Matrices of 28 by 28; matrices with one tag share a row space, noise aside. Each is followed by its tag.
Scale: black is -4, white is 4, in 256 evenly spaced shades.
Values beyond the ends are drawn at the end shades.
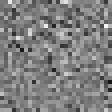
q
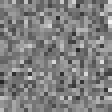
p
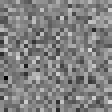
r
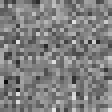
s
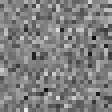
r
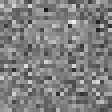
p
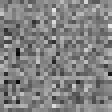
s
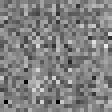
r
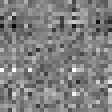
p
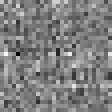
s
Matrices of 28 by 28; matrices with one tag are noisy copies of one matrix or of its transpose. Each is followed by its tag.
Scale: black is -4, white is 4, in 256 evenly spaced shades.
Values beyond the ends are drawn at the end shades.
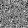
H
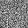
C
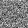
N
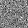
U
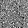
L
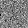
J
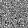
U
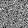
H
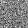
U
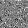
N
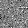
C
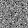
U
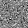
J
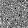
N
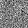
U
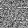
C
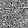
C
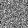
H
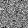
H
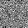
H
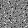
H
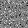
H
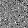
N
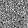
L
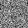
H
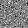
H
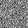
L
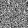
H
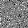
N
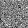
N
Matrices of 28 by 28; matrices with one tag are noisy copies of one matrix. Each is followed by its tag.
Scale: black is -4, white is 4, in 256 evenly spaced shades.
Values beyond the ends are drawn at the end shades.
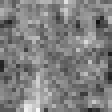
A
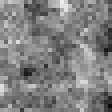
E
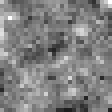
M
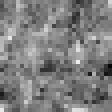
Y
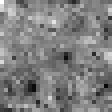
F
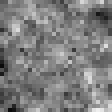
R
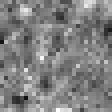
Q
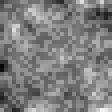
R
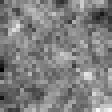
R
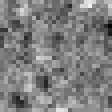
Q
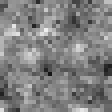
Y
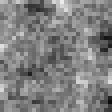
E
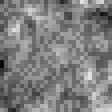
R
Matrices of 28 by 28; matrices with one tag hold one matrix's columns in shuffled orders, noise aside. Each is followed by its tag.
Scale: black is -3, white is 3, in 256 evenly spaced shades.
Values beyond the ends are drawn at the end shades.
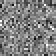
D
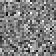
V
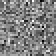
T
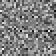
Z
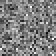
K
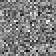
V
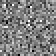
D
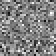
V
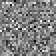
T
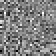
V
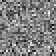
V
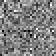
Z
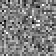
D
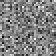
K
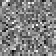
T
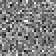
T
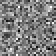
K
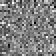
D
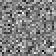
V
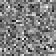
K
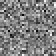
Z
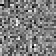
D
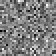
Z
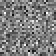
V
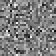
Z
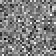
K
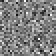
V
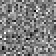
K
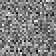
V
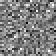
Z
